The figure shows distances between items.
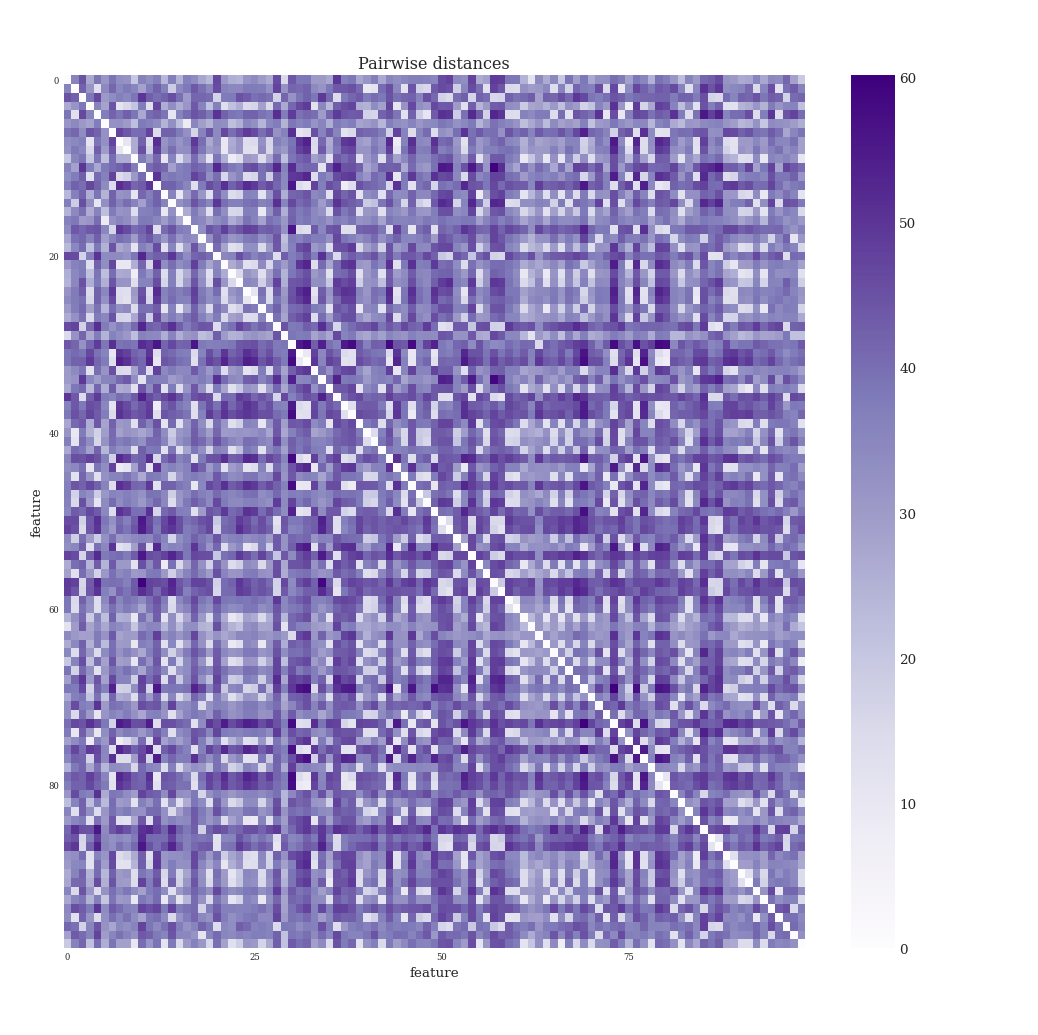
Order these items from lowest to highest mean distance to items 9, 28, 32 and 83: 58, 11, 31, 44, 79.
31, 79, 58, 44, 11
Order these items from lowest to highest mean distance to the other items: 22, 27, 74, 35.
22, 35, 27, 74
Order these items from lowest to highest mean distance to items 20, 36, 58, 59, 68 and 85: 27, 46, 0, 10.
27, 0, 46, 10
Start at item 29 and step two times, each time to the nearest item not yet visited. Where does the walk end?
0
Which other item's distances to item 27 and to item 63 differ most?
30
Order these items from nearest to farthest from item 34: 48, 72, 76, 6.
72, 48, 6, 76
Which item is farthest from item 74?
85
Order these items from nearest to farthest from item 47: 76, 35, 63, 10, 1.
1, 63, 10, 35, 76
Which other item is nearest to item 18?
97
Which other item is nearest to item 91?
35
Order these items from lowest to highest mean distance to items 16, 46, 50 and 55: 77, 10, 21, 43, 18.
43, 18, 21, 77, 10
